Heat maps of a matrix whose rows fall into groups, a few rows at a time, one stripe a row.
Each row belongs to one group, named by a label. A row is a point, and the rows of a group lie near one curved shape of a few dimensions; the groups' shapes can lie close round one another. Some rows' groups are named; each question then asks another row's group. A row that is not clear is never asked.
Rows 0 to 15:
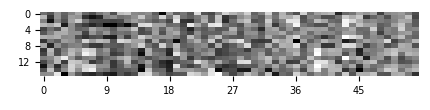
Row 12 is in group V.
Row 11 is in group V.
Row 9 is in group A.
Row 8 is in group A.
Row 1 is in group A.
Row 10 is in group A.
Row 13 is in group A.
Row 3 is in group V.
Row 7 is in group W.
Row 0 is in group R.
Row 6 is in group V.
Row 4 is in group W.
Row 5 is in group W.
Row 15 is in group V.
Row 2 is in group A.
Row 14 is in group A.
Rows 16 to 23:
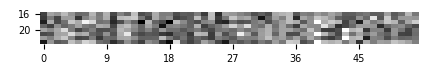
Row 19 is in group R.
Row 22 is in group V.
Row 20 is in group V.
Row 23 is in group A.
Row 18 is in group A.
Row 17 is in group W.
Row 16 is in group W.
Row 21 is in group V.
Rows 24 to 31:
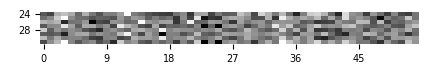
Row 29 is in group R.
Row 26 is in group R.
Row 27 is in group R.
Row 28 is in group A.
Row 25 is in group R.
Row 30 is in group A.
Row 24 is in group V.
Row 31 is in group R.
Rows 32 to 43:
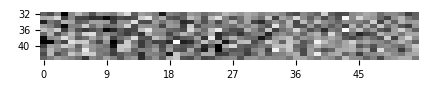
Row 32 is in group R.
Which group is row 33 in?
V
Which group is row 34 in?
W
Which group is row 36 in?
V
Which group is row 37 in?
A
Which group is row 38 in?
W
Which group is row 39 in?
A
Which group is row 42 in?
A
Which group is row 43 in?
W
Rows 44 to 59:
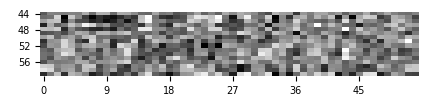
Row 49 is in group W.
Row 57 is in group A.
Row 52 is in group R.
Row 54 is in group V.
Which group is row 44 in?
W
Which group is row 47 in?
A
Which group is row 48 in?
V
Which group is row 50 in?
A
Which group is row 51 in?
W
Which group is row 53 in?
V
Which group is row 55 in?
W
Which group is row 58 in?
A
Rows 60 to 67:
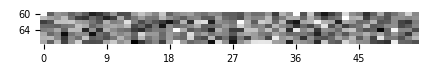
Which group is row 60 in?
A
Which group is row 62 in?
V
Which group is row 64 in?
W
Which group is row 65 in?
R
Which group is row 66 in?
R
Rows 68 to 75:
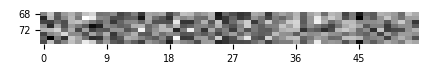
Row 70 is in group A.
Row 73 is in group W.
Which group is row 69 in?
A
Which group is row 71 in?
A
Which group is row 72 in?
R
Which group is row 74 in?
A
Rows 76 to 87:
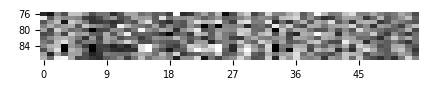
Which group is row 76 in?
A
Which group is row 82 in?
W
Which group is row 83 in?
V
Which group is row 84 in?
V
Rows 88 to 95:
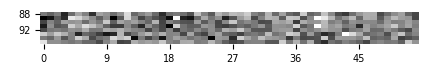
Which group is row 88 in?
R
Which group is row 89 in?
A
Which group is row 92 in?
W
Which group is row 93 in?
V
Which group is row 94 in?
W
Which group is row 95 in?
A
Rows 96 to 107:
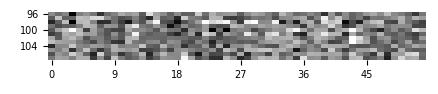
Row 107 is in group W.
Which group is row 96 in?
R
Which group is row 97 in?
A
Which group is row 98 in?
V
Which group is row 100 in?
R
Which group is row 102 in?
V
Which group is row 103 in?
V
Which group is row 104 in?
W
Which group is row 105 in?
W
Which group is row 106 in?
W
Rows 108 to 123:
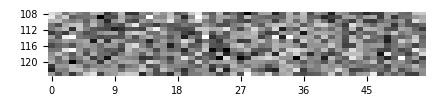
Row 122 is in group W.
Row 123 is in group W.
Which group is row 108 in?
A
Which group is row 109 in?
R
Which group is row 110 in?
A
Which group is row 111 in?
V
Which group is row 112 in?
V
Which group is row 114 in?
R
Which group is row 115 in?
W
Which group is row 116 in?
R
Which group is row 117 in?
R
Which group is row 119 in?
W
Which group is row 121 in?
W
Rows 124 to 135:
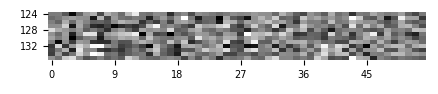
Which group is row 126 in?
W
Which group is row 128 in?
A
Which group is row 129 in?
W
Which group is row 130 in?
R
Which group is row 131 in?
A
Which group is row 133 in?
V
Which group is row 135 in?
V
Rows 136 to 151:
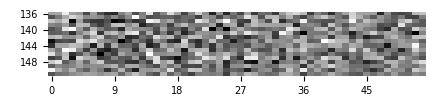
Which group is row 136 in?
R
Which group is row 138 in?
V
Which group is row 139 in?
W
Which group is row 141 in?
W
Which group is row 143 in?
A
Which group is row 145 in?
R
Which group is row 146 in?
R
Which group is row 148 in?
A
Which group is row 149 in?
W
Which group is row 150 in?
A
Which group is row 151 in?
W
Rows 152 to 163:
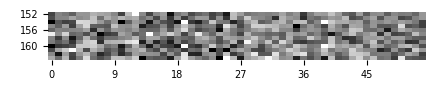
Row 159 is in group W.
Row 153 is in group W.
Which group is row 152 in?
R
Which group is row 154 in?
A
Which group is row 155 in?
W
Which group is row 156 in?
W
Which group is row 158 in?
R
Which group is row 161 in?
R
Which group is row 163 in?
W
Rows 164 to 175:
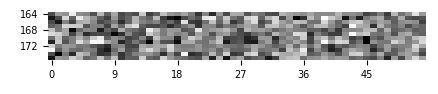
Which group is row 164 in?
W
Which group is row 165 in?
V
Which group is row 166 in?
A
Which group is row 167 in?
V
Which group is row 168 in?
R
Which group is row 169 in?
V
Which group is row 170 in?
A
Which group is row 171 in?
A
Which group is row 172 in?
A
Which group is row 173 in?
A
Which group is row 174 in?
A
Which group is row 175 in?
W
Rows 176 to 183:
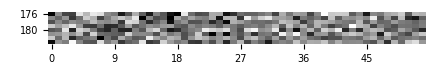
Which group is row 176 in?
A
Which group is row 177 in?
W
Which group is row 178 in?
R
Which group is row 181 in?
R
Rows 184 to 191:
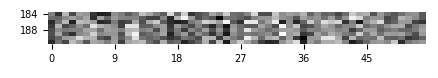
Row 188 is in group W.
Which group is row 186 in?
V
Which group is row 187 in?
R
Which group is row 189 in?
R
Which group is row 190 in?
V
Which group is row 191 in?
W
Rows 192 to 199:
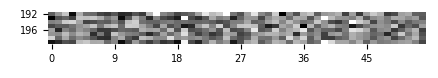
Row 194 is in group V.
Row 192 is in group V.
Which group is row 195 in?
W
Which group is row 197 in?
W
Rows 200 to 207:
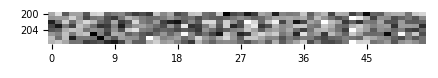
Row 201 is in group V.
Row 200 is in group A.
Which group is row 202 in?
V
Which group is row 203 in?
A
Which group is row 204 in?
V
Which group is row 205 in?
W
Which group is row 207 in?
V
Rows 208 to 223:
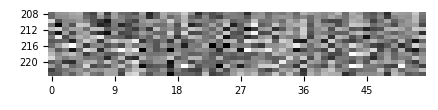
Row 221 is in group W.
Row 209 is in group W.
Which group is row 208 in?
W
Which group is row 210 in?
A
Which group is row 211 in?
A
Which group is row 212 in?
A
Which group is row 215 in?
W
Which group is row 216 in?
R
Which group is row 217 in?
W
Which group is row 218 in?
V
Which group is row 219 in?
A
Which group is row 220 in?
R
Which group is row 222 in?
W
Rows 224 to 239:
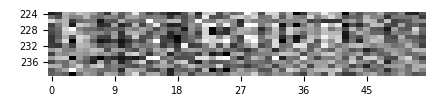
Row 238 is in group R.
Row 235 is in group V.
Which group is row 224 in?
V
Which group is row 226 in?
R
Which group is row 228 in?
R
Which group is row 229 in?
R
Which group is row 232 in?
A
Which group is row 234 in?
R
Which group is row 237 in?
A
